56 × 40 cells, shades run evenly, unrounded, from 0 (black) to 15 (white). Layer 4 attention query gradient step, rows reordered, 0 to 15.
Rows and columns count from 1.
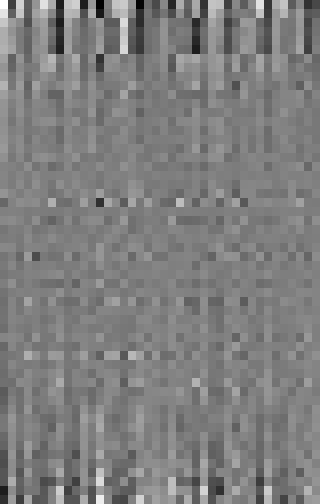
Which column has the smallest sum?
25
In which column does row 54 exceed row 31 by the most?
13
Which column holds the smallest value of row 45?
1
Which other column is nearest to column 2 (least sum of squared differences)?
40
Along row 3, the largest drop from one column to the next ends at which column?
17
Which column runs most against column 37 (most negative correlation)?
35
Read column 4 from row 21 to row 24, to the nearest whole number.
7 8 8 7
